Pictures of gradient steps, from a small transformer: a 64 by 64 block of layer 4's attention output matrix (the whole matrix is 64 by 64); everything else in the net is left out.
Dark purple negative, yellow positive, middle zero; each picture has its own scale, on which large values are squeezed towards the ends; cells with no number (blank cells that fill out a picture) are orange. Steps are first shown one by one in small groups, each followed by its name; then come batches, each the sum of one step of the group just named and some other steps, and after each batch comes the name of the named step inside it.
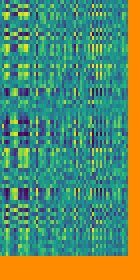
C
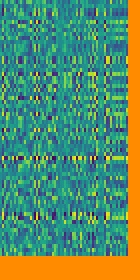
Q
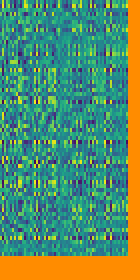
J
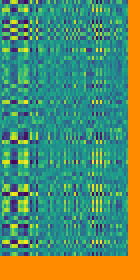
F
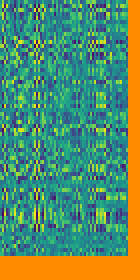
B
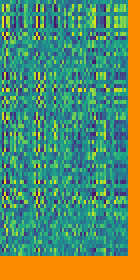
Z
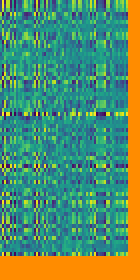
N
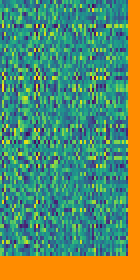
B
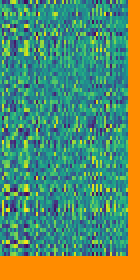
F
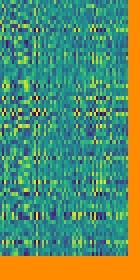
Q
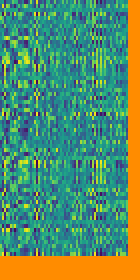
N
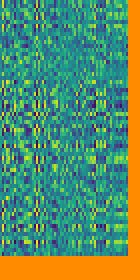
B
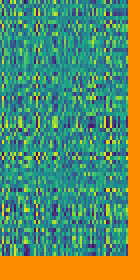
Q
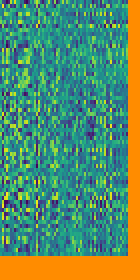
J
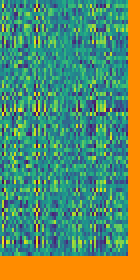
B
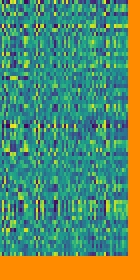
Z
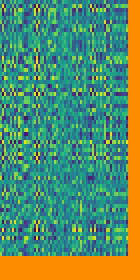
B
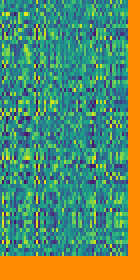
C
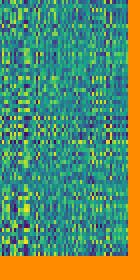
F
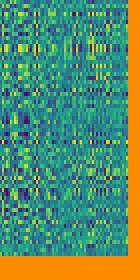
C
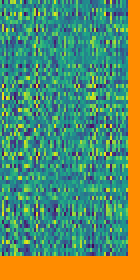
Q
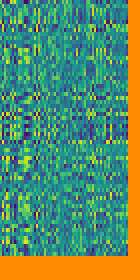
F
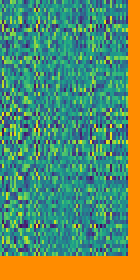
B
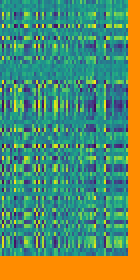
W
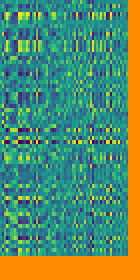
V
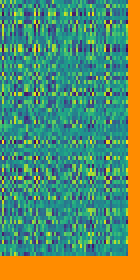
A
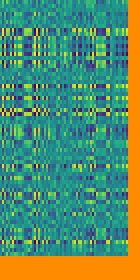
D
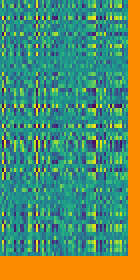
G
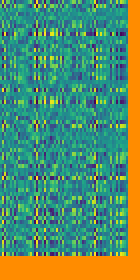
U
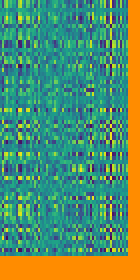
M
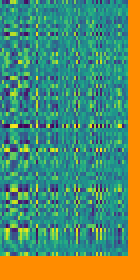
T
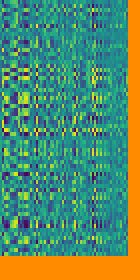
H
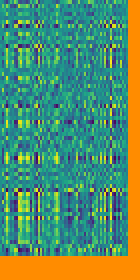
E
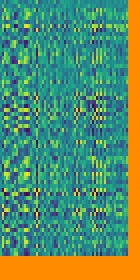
W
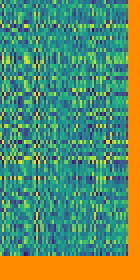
A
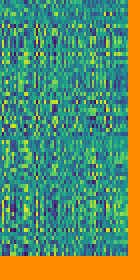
U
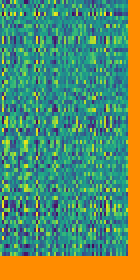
A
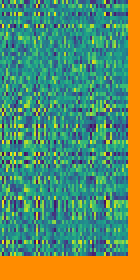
D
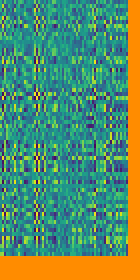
W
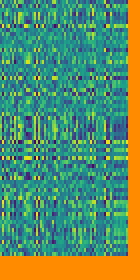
A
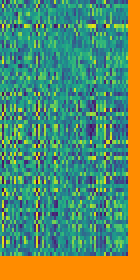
W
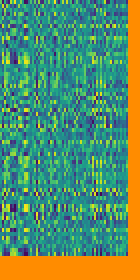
E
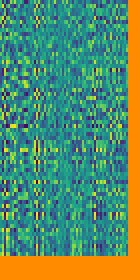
T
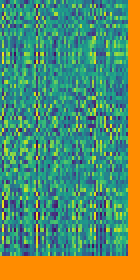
G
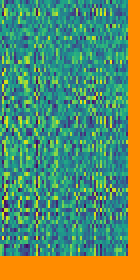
E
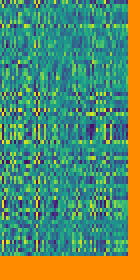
D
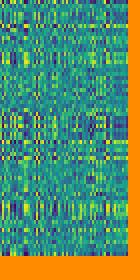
A
